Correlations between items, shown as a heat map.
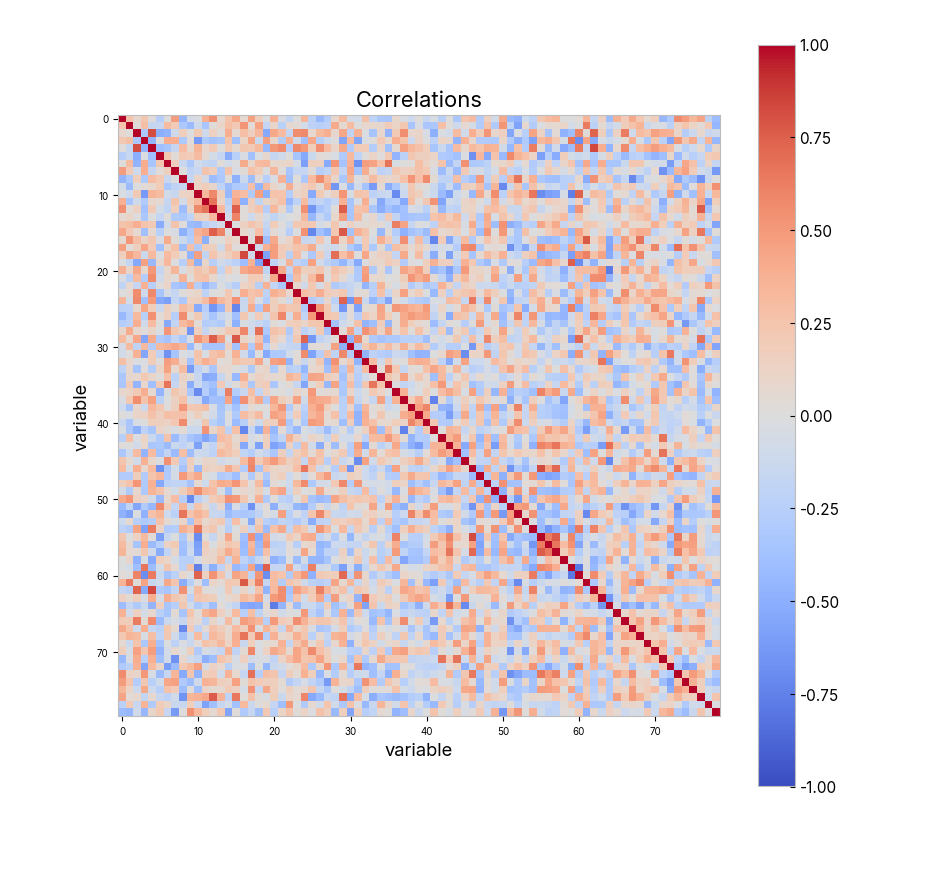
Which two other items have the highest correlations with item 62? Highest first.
4, 2
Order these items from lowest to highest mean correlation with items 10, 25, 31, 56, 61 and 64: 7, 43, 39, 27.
39, 7, 27, 43
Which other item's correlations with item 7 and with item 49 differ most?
78
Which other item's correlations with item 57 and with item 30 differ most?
46
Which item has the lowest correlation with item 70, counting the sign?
51
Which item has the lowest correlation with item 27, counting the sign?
74
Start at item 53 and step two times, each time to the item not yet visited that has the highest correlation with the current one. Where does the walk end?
5
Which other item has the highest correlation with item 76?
12
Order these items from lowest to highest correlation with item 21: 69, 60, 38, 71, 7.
7, 71, 60, 69, 38
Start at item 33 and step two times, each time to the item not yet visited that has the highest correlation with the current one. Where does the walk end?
6
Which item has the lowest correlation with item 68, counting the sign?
64
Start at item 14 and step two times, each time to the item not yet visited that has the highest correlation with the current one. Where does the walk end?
55
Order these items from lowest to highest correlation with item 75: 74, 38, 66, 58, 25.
38, 58, 66, 25, 74
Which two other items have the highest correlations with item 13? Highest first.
15, 29
